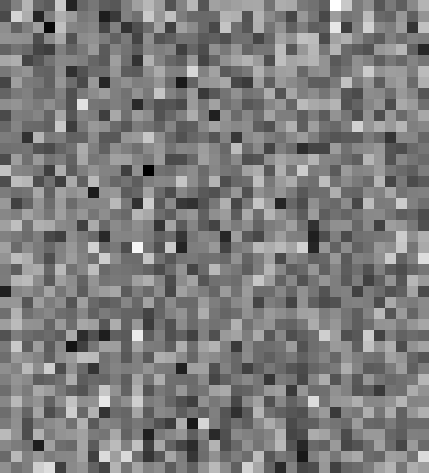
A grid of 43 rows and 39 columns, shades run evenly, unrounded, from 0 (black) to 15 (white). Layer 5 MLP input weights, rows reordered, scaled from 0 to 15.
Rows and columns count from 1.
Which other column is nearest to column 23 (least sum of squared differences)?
38
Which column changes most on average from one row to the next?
10
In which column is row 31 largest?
13
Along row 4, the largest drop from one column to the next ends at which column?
30
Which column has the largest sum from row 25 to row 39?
2
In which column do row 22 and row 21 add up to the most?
37
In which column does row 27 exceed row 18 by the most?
9
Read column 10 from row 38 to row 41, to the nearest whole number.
3 8 7 9
